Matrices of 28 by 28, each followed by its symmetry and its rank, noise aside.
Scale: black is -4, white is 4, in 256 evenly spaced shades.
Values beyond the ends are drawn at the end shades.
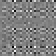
no symmetry, rank one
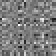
no symmetry, rank three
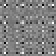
symmetric, rank one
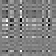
no symmetry, rank one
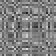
antisymmetric, rank two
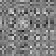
symmetric, rank two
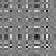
symmetric, rank one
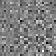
no symmetry, rank three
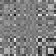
symmetric, rank two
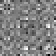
symmetric, rank three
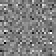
no symmetry, rank three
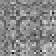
symmetric, rank three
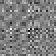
symmetric, rank two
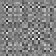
symmetric, rank two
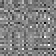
no symmetry, rank three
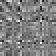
antisymmetric, rank two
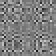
no symmetry, rank two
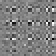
no symmetry, rank one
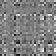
antisymmetric, rank two
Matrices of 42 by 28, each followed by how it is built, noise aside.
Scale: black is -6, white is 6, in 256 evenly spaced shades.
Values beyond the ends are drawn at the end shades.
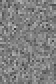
noise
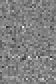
uneven rows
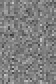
low rank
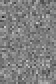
low rank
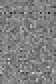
uneven rows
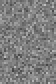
noise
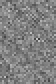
Toeplitz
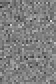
uneven rows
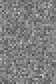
noise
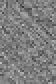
Toeplitz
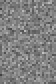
noise
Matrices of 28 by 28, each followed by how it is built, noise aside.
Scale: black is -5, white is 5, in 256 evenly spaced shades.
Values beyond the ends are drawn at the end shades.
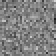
low rank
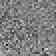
lower triangular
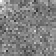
smooth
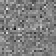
low rank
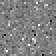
sparse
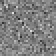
diagonal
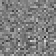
low rank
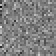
uneven columns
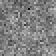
smooth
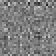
low rank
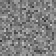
noise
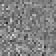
lower triangular
